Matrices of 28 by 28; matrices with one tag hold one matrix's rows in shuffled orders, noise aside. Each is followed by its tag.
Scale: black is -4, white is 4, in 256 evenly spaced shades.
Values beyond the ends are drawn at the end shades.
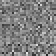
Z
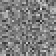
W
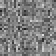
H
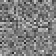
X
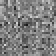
H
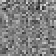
W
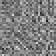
Z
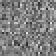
Z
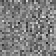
Z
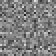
X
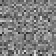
X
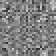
W
